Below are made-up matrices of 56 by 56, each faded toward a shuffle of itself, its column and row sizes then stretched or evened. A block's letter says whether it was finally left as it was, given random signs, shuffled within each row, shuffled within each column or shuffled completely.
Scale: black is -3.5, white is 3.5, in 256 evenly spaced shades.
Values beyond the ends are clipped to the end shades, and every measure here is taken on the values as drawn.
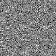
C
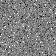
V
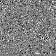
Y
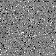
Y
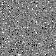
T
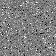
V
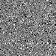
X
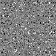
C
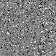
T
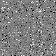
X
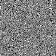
X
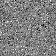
Y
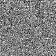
T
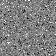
V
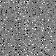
X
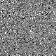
X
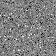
V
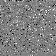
Y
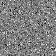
Y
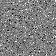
V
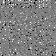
X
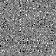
C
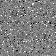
Y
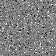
V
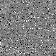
Y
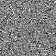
C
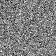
V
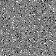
C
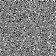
Y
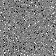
T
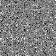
X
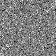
T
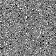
T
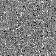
T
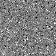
T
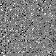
X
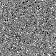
V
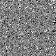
X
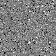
Y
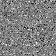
Y
